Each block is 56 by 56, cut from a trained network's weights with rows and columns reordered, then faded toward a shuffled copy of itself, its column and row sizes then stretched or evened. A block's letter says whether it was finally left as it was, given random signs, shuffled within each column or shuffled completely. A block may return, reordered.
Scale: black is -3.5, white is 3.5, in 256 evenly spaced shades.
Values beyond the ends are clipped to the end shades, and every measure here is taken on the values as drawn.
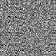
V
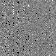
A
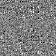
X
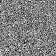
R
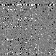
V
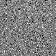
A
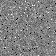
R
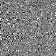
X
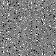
A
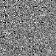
X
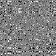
V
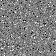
R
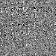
X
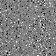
A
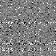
V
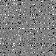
V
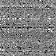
V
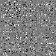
X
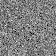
R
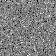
R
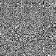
V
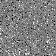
A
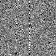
A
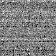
V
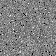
R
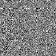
X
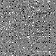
V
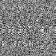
V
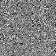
X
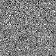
X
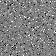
R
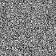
X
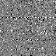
X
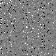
A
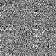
V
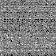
V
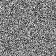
R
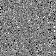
A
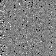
A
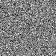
R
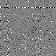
X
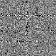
V
